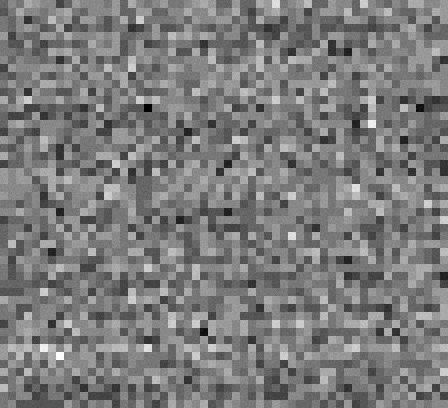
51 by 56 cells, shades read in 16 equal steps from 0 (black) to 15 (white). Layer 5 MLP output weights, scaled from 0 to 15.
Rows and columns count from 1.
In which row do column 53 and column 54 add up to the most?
40
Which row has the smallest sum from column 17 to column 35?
4
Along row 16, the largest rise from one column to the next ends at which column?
46
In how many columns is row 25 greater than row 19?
33
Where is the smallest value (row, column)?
14, 19
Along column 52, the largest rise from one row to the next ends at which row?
23
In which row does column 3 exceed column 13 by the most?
45
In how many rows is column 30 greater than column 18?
25
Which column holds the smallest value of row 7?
44
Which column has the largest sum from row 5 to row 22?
47
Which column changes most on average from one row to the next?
8
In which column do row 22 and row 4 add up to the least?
17
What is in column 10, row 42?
11
